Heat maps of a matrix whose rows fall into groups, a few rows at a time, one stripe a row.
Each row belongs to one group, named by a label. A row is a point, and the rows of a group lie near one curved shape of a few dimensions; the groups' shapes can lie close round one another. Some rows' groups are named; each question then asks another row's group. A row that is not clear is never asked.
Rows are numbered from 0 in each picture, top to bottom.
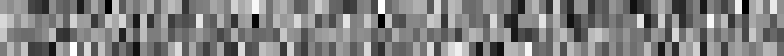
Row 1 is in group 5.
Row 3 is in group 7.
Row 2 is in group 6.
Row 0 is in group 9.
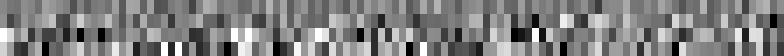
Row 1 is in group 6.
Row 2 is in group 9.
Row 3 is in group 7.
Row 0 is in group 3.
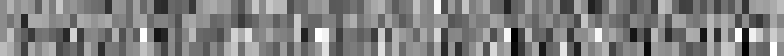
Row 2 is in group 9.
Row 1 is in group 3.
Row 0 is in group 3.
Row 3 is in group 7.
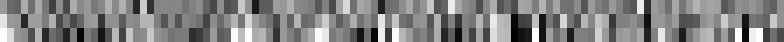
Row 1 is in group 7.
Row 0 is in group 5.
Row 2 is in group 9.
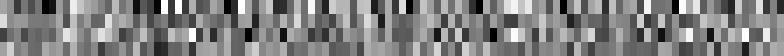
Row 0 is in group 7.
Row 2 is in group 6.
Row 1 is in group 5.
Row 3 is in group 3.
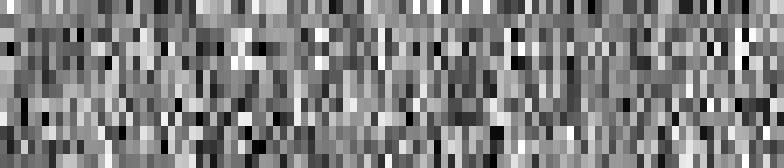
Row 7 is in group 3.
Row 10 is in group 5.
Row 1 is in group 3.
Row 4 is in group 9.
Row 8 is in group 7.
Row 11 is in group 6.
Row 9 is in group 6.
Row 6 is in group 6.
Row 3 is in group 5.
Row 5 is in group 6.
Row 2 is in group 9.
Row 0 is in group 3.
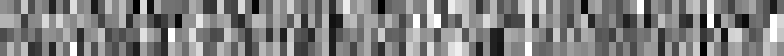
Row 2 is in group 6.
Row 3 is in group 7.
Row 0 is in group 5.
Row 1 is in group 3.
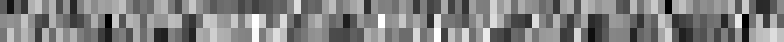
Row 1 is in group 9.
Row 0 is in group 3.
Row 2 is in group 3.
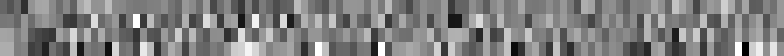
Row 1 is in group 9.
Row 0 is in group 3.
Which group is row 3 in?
9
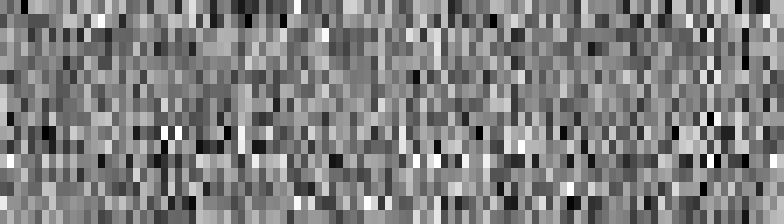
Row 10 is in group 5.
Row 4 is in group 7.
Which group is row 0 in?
3
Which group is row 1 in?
6
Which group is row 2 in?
7
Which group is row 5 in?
3
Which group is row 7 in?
7
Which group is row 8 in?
5
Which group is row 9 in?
7
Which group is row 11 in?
3
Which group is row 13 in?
6
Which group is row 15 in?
3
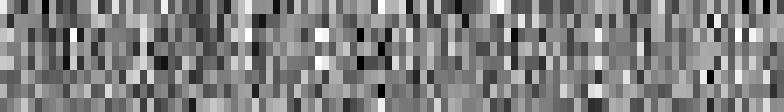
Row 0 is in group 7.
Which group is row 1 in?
5
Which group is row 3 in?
5
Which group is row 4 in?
9
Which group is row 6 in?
6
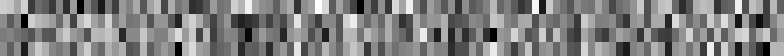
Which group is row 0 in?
9
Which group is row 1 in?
3
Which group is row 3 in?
3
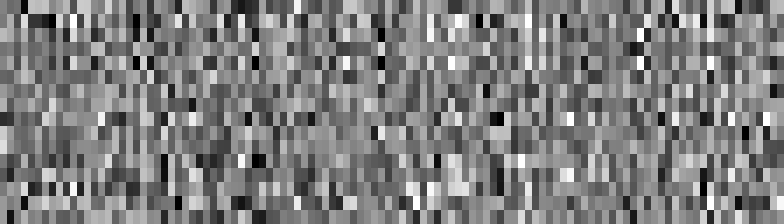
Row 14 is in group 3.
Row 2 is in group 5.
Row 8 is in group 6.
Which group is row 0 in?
3
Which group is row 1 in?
7
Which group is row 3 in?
9
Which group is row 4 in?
5
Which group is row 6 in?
6
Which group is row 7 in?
5
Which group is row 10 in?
6
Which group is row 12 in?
6
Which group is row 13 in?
7
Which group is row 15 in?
5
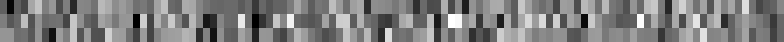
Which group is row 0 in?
3
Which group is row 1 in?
5
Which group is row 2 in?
6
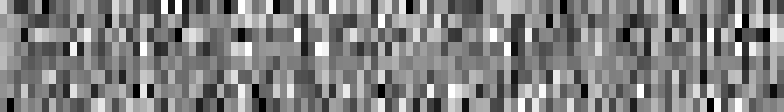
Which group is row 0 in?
7
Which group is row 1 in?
9
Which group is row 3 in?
9
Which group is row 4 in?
7
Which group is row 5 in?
6
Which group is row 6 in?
5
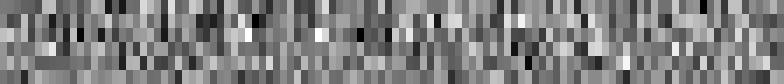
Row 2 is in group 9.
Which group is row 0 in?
6
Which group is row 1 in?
5
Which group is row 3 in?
6
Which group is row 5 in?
3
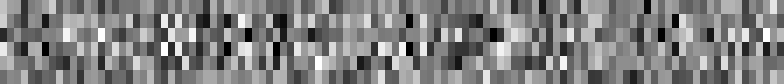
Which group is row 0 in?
7
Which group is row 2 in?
6
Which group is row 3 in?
7
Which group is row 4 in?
9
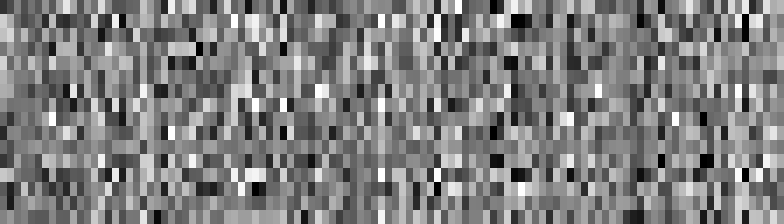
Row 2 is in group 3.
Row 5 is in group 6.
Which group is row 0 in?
6
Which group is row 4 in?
5
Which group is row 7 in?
9
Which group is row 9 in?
6
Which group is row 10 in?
3
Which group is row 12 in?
9
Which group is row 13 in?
5
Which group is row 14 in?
3
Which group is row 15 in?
9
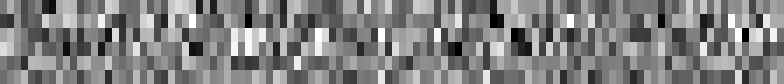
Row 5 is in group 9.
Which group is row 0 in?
6
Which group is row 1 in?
6
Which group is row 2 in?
9
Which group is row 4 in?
3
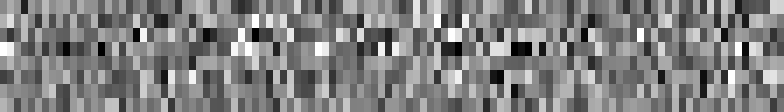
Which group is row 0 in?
3
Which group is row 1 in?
3
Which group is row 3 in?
9
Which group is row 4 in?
3
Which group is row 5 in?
6
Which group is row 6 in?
6
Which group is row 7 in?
6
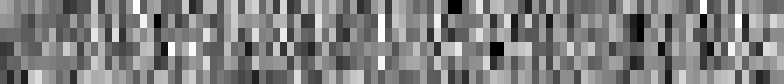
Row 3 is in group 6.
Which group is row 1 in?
9
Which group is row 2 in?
9
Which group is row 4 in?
9
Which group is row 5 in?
3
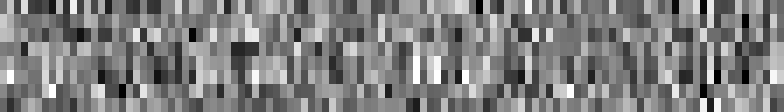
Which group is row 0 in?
7
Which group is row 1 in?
7
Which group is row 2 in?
9
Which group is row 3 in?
3
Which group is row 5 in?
3
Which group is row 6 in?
6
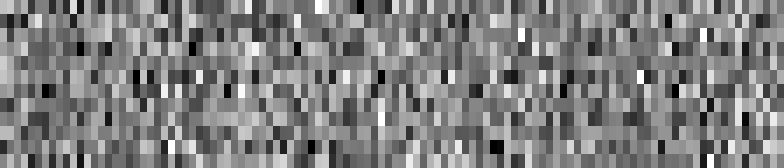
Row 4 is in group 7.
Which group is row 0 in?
9
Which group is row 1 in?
3
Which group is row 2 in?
5
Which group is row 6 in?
7
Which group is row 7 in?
3
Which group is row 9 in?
7
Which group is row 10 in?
6
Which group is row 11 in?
7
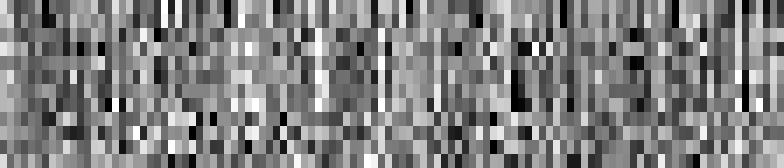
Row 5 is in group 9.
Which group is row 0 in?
7
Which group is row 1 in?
7
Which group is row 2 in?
9
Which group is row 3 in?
9
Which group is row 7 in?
9
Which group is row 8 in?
6
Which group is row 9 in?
9
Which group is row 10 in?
6
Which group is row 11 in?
5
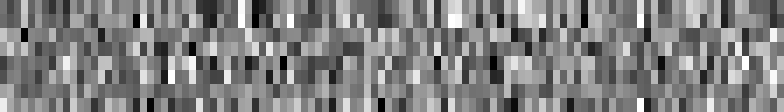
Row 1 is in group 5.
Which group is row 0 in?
5
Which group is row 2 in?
7
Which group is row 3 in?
3
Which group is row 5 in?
6
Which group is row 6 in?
7
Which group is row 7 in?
5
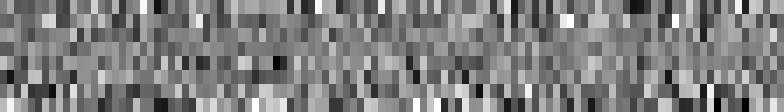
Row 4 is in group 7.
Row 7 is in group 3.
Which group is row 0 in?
9
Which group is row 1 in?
6
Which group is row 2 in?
7
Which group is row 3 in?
3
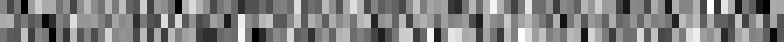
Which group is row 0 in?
3
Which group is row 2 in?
5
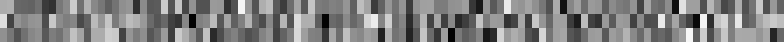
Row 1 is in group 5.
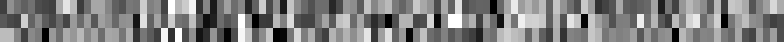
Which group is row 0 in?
6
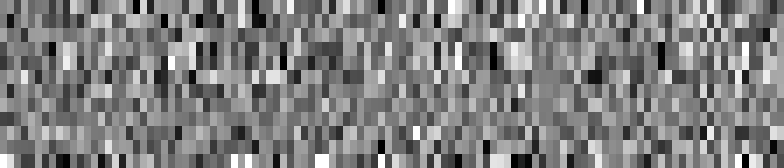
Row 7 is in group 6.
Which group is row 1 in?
5
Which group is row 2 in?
3
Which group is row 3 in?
6
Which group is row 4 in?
6
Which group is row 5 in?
3
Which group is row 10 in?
6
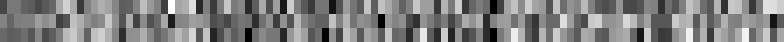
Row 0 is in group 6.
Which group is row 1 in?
6
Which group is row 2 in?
6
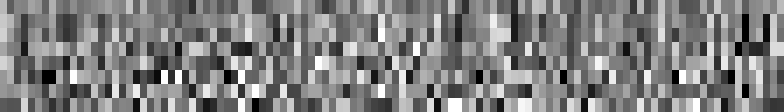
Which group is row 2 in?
7
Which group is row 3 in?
3
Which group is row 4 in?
9
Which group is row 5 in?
7
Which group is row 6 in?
9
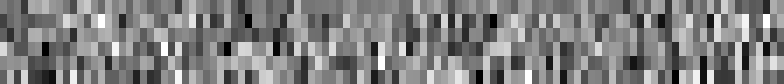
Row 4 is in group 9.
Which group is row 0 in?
3
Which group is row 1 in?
6
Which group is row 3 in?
7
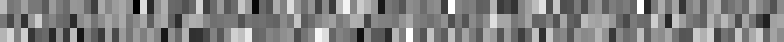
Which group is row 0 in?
5
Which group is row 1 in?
3
